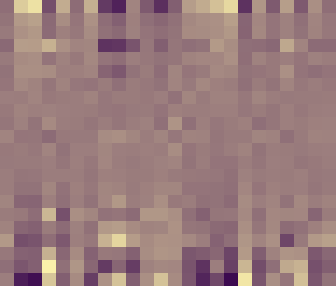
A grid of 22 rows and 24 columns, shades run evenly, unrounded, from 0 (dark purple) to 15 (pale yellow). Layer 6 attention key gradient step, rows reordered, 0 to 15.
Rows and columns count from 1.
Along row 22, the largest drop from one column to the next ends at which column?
19
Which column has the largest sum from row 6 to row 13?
13
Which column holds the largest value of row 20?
4
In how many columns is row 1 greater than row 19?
10
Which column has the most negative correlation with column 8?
21
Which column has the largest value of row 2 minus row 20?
17
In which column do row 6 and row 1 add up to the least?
9
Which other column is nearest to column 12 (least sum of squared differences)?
18
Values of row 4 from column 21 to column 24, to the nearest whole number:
10 8 6 6
